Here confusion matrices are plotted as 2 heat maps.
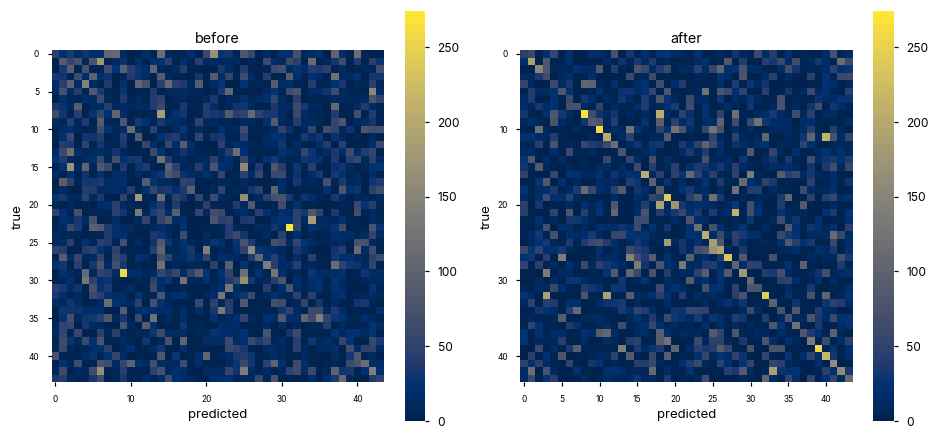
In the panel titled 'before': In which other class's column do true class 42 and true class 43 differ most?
25
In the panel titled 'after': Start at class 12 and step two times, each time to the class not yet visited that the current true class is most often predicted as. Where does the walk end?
41
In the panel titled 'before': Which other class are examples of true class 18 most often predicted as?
29
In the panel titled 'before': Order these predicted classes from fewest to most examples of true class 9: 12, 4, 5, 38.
5, 12, 4, 38
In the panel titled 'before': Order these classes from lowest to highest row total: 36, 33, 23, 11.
36, 11, 33, 23
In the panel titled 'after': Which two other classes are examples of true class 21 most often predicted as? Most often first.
28, 12
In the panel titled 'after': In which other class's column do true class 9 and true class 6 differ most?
31
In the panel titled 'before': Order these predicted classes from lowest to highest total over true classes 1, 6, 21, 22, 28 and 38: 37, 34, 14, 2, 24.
24, 2, 37, 14, 34
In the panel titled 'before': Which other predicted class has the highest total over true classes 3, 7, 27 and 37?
14
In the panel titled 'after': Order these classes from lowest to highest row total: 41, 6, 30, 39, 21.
30, 6, 41, 21, 39
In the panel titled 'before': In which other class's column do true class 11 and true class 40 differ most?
20
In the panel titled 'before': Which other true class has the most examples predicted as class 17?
30
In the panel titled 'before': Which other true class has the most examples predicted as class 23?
31
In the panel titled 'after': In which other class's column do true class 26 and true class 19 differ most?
35
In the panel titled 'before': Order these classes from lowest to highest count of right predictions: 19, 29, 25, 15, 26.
19, 25, 15, 29, 26
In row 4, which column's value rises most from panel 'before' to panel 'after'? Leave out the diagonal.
8
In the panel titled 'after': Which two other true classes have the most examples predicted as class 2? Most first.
10, 15
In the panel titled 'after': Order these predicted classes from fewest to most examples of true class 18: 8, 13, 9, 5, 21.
5, 21, 9, 13, 8
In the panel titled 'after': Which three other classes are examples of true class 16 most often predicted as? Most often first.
30, 22, 34
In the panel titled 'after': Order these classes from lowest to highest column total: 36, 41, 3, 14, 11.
36, 11, 14, 3, 41
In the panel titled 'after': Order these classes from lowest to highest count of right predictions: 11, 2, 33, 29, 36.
33, 36, 2, 29, 11
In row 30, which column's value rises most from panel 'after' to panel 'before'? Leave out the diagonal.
25
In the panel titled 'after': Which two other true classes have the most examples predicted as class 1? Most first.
42, 14
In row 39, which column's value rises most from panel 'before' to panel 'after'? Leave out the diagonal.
13
